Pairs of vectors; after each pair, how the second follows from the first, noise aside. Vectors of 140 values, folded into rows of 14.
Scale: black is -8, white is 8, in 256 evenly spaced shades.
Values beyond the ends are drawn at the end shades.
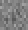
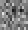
reversed, scaled up.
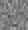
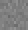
shrunk.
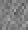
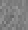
reversed, shrunk.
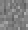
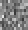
reversed, scaled up.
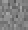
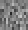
reversed, scaled up.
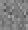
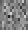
negated, scaled up.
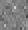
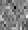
negated, scaled up.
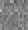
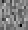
wrapped around, negated, scaled up.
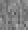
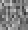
reversed, scaled up.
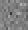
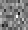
reversed, negated, scaled up.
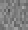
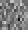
reversed, scaled up.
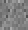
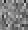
wrapped around, scaled up.
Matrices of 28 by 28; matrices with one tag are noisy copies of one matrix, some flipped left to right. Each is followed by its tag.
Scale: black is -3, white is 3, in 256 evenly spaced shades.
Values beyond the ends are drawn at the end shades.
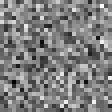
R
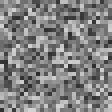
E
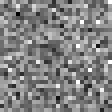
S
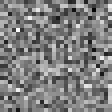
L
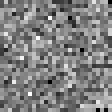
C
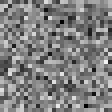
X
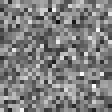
R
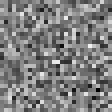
E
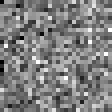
C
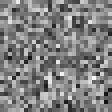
R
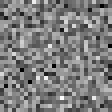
C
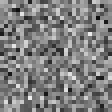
S
